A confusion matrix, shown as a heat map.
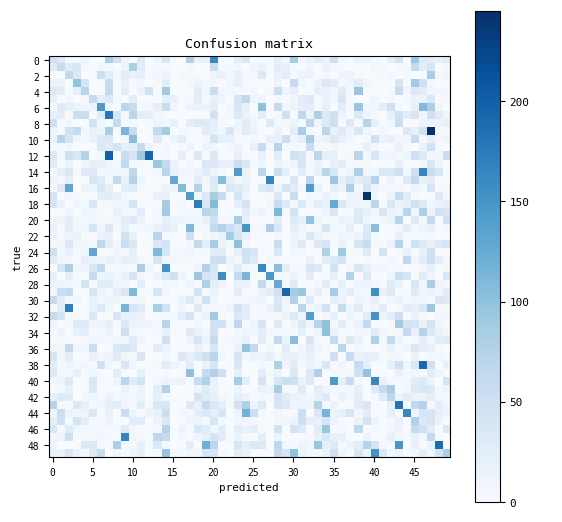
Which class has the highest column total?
20
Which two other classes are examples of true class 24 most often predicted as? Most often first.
5, 13
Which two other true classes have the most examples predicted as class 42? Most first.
41, 35
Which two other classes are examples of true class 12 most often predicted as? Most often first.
7, 11
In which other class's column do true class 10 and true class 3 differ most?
32
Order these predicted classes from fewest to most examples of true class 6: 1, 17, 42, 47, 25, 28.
25, 17, 1, 42, 28, 47
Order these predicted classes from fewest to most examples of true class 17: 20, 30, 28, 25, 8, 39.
25, 8, 28, 30, 20, 39
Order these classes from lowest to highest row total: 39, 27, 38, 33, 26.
39, 38, 33, 26, 27
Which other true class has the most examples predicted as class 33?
48
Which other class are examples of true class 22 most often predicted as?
13
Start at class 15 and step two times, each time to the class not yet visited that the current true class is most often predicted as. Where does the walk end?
21
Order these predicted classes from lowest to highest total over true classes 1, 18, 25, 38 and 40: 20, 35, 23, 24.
24, 23, 20, 35
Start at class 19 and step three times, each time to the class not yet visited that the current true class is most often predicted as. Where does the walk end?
9
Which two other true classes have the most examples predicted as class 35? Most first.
40, 18
